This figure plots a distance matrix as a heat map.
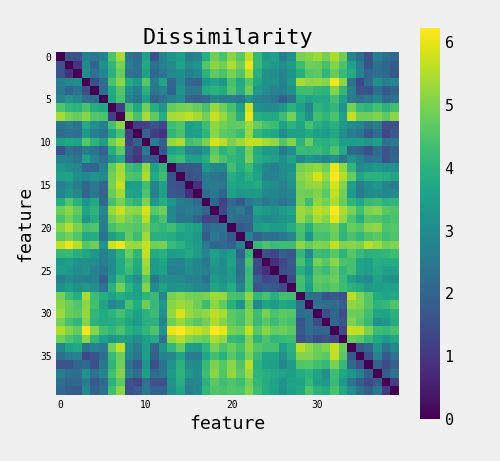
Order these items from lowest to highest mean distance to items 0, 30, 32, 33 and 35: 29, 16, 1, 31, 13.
31, 29, 1, 16, 13
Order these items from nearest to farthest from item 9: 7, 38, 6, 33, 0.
38, 0, 33, 6, 7
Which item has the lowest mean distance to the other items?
5
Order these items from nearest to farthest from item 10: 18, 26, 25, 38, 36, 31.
38, 36, 31, 26, 25, 18
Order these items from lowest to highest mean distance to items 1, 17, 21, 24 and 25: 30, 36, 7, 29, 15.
15, 36, 29, 7, 30
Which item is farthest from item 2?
22
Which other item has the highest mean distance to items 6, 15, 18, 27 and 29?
10
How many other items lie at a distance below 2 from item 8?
6
